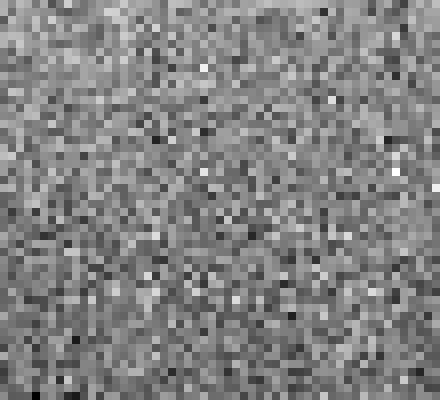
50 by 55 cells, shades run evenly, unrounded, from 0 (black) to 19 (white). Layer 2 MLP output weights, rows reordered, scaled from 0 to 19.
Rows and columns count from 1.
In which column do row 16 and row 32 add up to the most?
10
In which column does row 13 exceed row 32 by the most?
42
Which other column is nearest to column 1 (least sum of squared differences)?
53
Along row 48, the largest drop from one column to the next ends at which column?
8
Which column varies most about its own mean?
50
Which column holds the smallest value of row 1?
51
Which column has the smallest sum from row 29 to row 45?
13
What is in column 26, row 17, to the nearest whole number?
3
